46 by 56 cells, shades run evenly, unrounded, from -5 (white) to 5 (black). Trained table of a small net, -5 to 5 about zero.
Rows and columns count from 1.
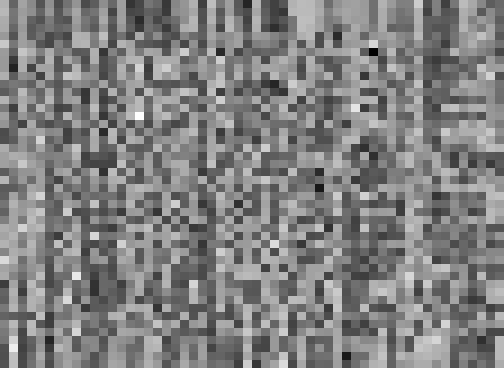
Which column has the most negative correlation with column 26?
31
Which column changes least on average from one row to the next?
24
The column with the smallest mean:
47
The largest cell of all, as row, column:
7, 42
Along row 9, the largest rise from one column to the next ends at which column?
17
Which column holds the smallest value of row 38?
8
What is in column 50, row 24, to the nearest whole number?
-2
